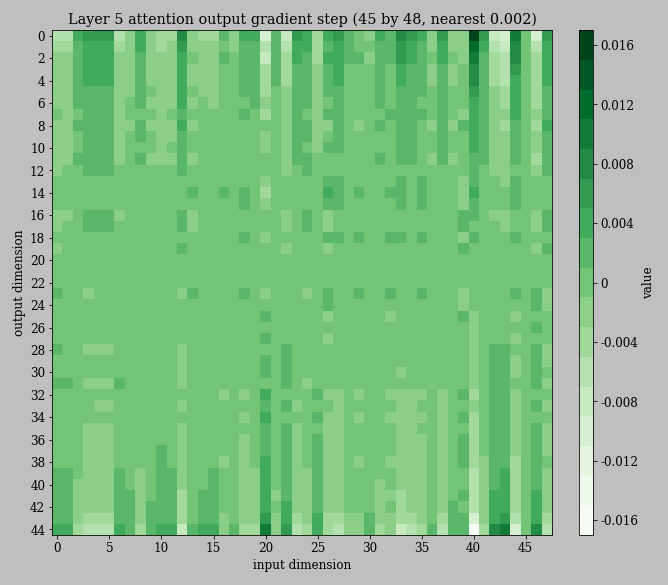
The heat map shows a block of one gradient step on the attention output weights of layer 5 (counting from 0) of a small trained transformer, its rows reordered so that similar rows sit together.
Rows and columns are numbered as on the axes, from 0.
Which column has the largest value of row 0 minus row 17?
40
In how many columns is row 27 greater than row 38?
17
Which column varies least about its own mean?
45
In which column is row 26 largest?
46
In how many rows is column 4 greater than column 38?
15
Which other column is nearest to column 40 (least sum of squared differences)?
44
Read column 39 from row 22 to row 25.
0 -0.002 -0.002 0.002
